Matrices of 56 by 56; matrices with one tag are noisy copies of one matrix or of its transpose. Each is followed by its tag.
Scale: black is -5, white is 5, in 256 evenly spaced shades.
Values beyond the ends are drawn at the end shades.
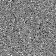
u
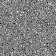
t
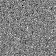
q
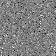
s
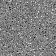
u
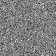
s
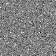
s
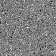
q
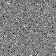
s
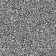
t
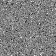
u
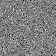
t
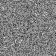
s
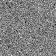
u
